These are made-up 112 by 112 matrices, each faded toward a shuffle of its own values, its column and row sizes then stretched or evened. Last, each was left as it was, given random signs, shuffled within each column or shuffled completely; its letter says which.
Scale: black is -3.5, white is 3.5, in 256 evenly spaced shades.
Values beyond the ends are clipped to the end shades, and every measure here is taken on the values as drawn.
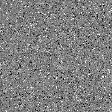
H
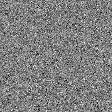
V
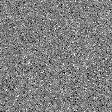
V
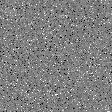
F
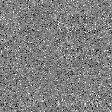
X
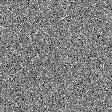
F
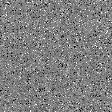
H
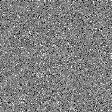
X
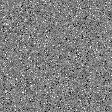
V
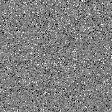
X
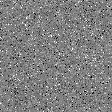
V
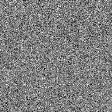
H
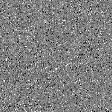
X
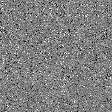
X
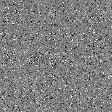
H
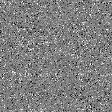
X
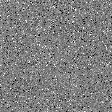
H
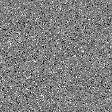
H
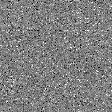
X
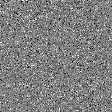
H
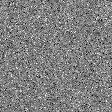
F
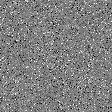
F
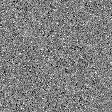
F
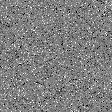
F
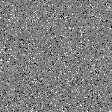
X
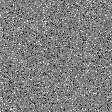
F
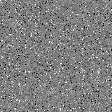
V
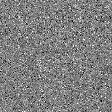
X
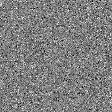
H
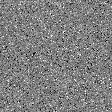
F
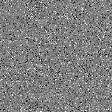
X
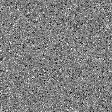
H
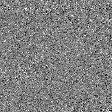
H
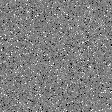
F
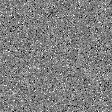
H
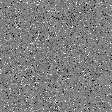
V
